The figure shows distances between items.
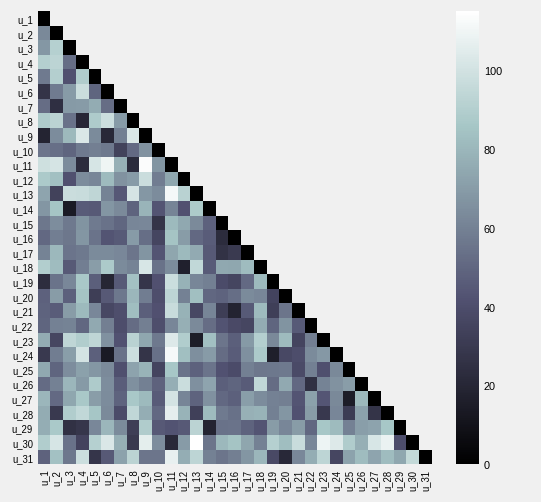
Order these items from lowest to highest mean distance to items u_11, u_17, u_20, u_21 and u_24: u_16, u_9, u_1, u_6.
u_16, u_6, u_1, u_9
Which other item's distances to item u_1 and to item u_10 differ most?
u_9
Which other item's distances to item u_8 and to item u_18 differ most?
u_12
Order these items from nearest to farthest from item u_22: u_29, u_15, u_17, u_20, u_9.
u_17, u_15, u_29, u_9, u_20
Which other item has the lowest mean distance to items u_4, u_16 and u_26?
u_22
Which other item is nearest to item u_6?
u_24
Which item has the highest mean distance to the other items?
u_11
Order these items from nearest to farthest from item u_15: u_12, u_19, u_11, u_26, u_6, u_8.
u_19, u_26, u_6, u_8, u_12, u_11
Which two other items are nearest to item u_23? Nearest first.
u_13, u_28
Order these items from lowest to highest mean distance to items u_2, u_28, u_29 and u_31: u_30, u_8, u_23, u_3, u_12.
u_23, u_3, u_12, u_8, u_30
